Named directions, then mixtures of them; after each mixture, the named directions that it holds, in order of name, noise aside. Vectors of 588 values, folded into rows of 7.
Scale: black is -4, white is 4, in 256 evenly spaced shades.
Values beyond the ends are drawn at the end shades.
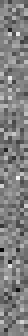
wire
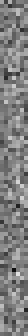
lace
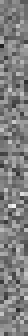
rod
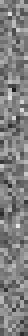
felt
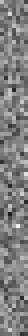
felt, rod.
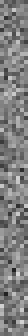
lace, rod, wire.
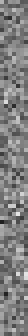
lace, rod.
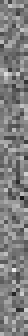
lace, rod.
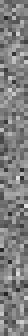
lace, rod, wire.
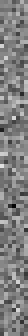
felt, rod.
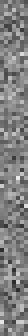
lace, wire.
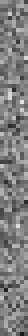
felt.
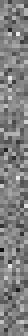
wire.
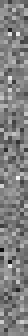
wire.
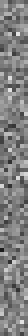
felt, rod, wire.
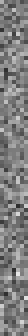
lace, rod, wire.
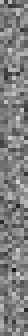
lace.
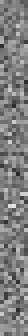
rod.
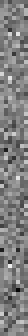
wire.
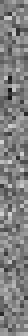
felt, rod, wire.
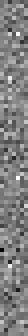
wire.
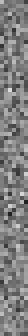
felt, rod.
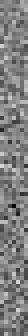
felt, rod.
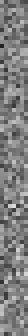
lace, rod.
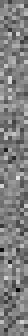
wire.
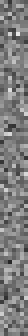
felt, rod, wire.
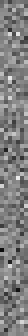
wire.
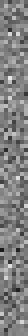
wire.
